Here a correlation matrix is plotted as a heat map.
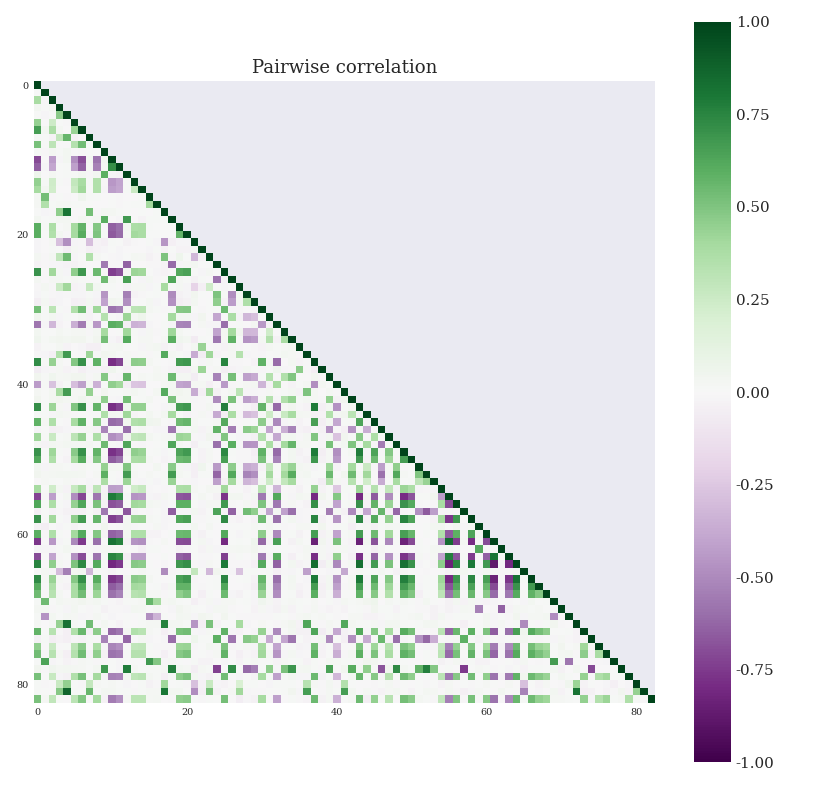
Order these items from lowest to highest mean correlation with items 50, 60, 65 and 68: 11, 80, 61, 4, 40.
61, 11, 40, 4, 80
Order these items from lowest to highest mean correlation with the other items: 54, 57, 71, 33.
57, 71, 33, 54
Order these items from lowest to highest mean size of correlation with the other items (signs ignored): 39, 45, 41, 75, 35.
35, 41, 39, 75, 45
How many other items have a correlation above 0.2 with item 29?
5
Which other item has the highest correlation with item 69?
77
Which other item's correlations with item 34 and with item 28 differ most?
78
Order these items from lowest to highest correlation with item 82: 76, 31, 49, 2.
31, 2, 76, 49
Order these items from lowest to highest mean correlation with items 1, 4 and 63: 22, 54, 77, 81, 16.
54, 22, 16, 77, 81
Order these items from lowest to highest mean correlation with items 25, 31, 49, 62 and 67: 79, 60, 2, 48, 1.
1, 48, 2, 79, 60
